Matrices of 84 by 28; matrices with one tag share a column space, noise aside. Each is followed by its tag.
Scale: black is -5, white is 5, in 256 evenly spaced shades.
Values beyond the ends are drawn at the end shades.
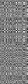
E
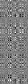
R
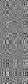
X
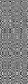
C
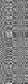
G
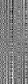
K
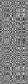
E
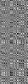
X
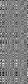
X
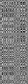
E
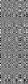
R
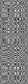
E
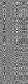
E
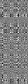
R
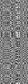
G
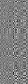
C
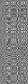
E
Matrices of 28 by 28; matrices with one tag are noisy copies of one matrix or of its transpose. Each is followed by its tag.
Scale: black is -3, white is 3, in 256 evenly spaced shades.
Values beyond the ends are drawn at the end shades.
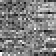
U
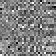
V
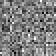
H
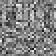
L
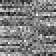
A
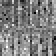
U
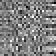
V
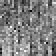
U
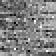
U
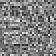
L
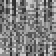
A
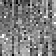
U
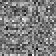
L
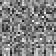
H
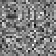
L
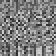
V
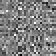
V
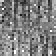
U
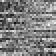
U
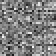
H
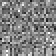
H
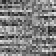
A
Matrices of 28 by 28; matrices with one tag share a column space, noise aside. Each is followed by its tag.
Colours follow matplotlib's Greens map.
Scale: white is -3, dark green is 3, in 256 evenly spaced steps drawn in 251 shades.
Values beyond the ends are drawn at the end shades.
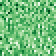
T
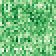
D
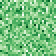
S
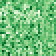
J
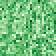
J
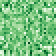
T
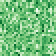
S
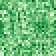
J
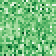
T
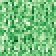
D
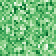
T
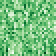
J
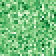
J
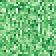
T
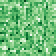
D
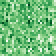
D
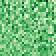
S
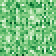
D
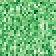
T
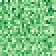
S
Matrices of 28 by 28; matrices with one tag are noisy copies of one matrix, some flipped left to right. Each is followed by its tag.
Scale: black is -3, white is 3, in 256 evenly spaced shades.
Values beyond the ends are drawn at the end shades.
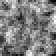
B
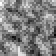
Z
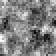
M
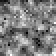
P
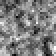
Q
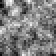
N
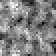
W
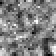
Q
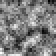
P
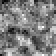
P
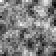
N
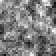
N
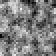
W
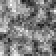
W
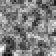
Q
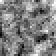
Z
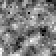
P
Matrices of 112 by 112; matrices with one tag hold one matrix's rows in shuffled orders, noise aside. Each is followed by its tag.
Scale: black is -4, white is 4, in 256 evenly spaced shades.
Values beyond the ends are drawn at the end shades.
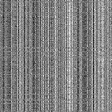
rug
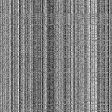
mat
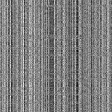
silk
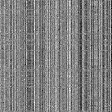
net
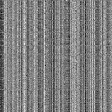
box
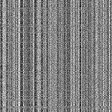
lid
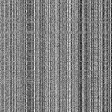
net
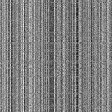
silk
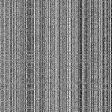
net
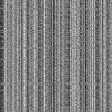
box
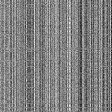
net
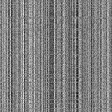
silk
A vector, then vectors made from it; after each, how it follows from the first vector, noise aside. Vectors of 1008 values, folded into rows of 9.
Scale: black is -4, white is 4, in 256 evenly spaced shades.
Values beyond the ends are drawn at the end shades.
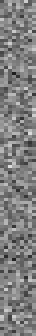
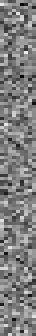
reversed.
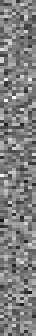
reversed, negated.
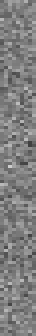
shrunk.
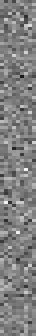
reversed, partly zeroed.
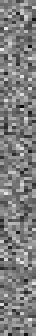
reversed, negated.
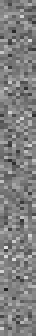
negated, partly zeroed.
